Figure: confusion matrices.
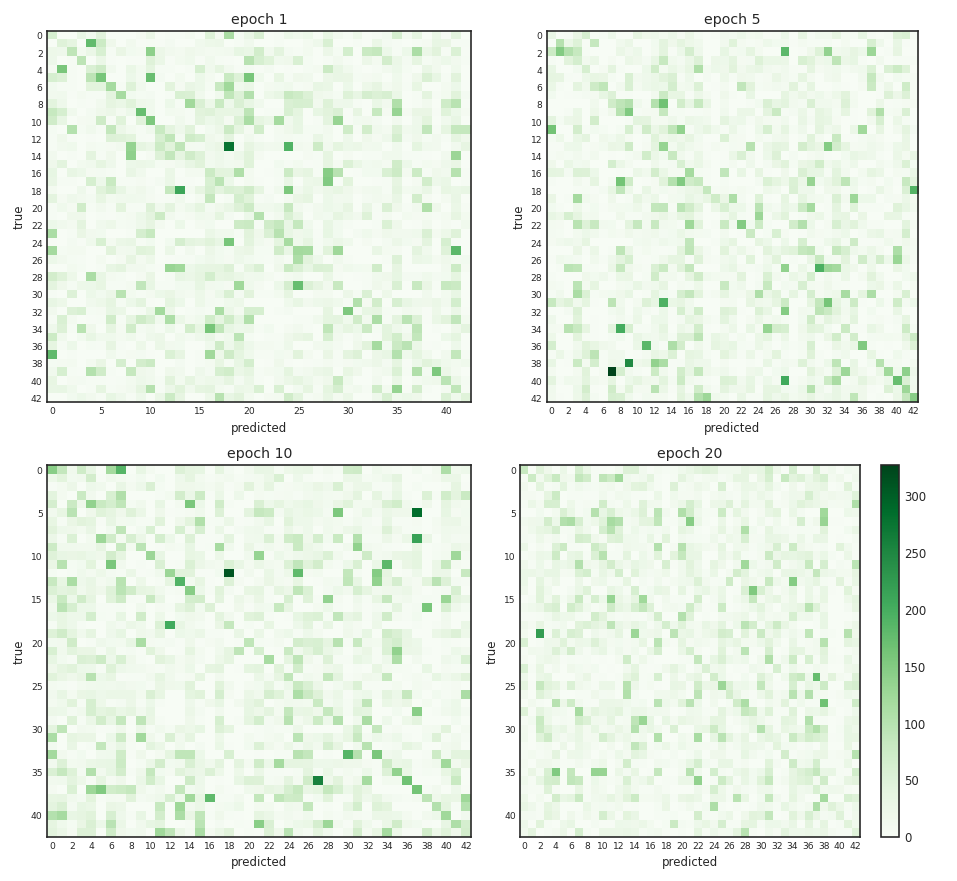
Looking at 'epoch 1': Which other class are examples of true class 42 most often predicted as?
17
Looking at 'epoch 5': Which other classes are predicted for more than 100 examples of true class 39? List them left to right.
7, 34, 41
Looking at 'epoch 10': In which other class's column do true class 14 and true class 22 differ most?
35
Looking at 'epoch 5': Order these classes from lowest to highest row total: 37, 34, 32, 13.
37, 32, 13, 34
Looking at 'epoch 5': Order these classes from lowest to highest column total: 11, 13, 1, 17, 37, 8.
1, 11, 37, 8, 17, 13
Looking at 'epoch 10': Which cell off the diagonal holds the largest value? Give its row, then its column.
12, 18
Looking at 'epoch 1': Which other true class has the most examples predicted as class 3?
34
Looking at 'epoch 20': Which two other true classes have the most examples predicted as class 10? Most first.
35, 1
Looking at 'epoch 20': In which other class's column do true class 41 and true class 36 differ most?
22
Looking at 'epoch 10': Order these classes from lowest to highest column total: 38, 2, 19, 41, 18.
19, 38, 18, 41, 2
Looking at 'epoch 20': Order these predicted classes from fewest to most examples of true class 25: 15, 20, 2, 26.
15, 20, 26, 2
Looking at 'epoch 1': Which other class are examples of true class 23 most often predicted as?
0
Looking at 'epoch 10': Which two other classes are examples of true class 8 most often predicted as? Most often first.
37, 5
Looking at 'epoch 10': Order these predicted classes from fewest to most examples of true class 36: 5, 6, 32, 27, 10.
6, 5, 10, 32, 27
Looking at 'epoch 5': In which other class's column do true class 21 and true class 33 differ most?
24
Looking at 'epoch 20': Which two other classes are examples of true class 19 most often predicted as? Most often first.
2, 14
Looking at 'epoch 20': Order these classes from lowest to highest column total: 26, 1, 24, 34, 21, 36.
1, 26, 24, 21, 36, 34
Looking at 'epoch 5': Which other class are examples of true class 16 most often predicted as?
20
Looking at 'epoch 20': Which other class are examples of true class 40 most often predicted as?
31
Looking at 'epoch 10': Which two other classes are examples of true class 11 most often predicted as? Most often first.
34, 6
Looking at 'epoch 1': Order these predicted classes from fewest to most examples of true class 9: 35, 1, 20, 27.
27, 1, 20, 35
